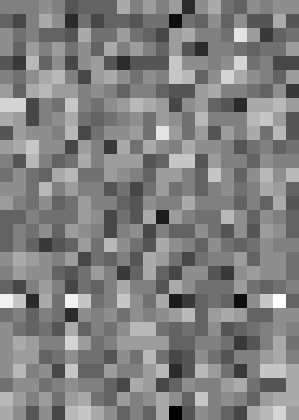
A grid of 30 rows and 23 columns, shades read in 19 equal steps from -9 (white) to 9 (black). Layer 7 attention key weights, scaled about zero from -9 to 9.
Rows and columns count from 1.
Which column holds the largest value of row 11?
9
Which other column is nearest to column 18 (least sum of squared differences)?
5
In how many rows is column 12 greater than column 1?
14
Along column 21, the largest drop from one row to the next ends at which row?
22
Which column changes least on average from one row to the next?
8
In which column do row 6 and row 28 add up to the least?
18
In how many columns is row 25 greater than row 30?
12
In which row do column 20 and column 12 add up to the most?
17
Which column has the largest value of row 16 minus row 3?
19
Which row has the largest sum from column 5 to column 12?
2
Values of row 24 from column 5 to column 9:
3 -3 2 0 1
